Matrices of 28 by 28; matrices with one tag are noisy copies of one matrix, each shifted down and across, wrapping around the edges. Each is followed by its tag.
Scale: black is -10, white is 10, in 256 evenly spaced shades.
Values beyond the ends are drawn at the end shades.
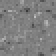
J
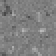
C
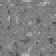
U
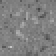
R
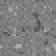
C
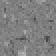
U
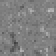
C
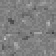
J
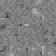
R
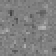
U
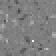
R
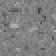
U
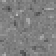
J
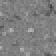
C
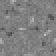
J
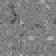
C
